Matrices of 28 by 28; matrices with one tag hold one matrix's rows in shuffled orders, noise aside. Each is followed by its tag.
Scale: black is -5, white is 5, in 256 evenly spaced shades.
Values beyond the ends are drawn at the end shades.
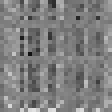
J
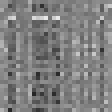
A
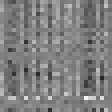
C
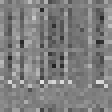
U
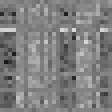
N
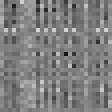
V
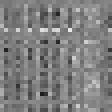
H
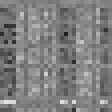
N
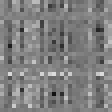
U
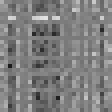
A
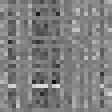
A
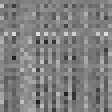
V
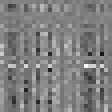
C
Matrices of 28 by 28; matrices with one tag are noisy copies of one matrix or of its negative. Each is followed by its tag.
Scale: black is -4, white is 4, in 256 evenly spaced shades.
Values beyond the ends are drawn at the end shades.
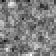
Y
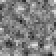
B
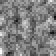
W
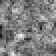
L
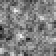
L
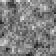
Y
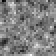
Y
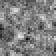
L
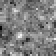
L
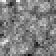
Y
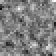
B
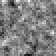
Y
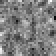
W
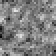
L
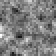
L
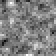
Y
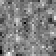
W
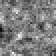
L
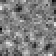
B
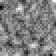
B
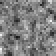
W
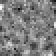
B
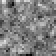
Y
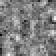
W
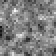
L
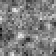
L
